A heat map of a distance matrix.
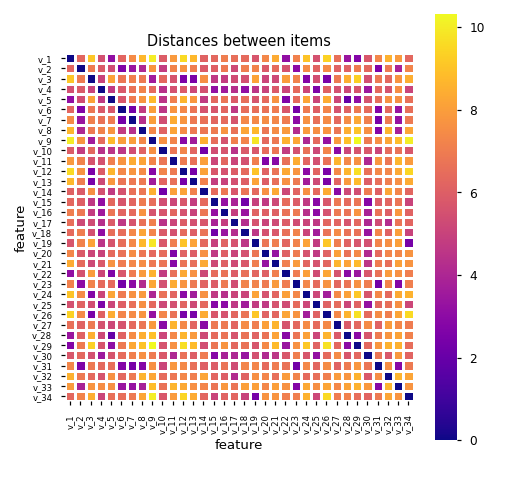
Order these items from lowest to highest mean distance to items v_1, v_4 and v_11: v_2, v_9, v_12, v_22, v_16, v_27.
v_22, v_16, v_2, v_27, v_12, v_9
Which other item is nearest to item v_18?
v_15
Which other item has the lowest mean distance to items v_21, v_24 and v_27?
v_3
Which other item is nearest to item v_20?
v_11
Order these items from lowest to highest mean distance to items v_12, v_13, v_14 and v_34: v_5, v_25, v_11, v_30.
v_25, v_30, v_5, v_11
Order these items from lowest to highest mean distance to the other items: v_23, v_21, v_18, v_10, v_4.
v_4, v_10, v_18, v_23, v_21
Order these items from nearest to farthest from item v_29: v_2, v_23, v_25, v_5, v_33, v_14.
v_5, v_14, v_25, v_2, v_23, v_33
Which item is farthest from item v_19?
v_9
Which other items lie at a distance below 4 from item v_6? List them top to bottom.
v_2, v_7, v_23, v_31, v_33
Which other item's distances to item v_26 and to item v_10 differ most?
v_14
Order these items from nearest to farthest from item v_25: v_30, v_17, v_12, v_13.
v_30, v_17, v_13, v_12
